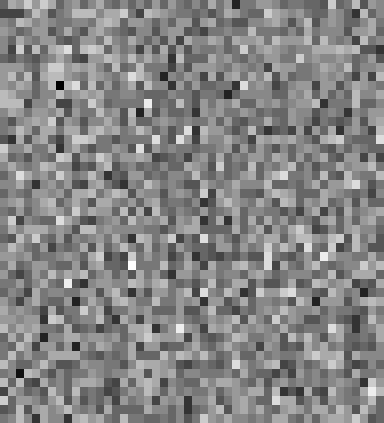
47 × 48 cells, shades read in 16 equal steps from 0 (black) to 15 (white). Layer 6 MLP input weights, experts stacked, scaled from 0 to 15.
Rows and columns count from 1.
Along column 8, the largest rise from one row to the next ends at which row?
11
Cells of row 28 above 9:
10
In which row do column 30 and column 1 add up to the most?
41
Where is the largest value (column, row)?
17, 30
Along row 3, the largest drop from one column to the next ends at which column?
40
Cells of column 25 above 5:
35
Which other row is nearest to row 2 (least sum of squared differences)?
22
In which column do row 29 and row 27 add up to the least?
25
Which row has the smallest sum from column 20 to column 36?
29
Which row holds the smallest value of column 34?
15
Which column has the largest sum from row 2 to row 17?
12
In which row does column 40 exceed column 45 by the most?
32
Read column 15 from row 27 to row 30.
10 8 6 6
